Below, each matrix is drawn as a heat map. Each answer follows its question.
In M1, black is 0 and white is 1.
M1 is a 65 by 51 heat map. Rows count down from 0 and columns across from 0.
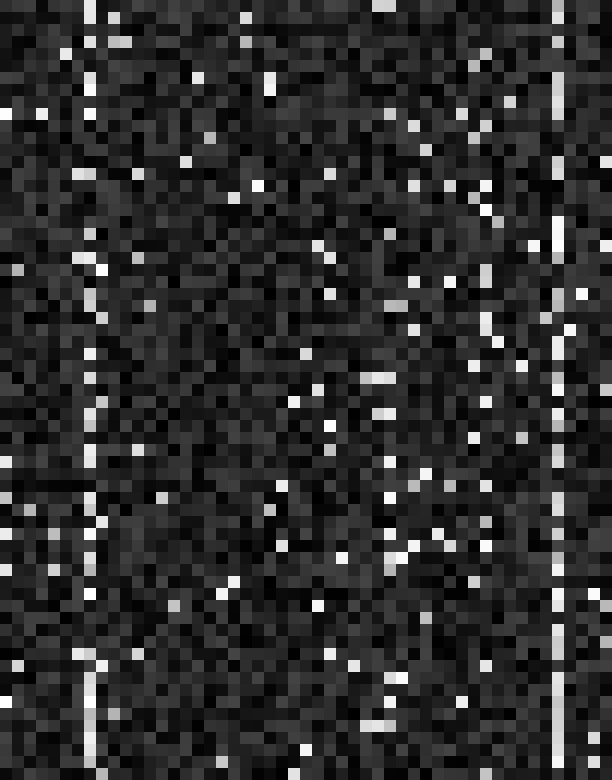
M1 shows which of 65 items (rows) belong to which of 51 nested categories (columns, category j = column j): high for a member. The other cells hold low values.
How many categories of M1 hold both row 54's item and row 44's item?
2
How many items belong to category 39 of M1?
6
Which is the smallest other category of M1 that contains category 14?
26
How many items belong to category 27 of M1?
6
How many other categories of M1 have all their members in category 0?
5
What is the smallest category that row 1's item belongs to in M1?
20
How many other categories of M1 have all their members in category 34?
4
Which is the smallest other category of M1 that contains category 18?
49
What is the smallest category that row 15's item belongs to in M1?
21
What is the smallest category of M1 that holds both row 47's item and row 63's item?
7
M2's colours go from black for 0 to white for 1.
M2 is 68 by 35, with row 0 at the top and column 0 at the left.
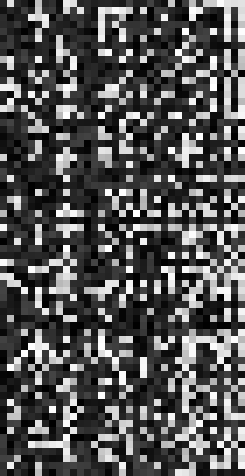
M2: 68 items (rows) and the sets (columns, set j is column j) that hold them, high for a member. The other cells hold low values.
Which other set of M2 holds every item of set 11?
32
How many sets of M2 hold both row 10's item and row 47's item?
0
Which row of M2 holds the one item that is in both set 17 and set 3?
50
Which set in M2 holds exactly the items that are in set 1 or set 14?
34
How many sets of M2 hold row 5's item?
8
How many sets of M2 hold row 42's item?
10
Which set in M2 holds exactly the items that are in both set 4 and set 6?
23
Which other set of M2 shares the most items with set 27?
5
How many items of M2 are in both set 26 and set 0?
2
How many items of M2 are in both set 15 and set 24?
7
